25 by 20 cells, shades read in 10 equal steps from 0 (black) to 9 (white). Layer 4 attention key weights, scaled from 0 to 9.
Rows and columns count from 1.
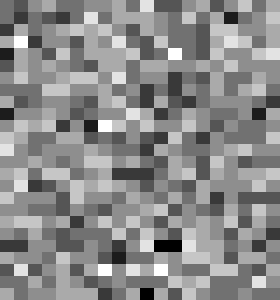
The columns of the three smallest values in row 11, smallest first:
7, 5, 16
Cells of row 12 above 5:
6
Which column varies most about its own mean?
11
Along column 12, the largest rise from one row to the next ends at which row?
22
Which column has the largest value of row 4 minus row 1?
2
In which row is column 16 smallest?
17
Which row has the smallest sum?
21
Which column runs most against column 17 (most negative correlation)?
14
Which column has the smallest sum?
13
